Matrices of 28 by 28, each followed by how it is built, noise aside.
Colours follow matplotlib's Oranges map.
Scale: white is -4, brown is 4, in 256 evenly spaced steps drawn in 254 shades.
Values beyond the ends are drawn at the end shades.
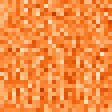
blocks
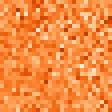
upper triangular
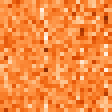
uneven columns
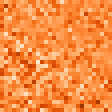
lower triangular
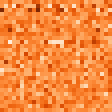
uneven rows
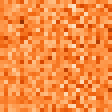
repeating rows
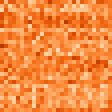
blocks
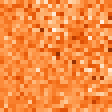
upper triangular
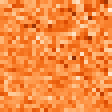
upper triangular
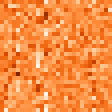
uneven columns
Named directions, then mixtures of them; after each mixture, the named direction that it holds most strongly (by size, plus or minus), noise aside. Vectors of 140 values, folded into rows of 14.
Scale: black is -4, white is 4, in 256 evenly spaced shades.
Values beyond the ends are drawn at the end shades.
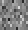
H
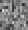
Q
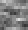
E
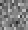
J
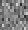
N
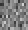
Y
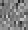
Y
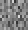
Y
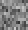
E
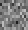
J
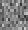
N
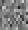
H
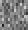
N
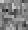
Q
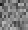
Y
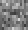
E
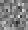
J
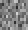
Y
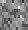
H
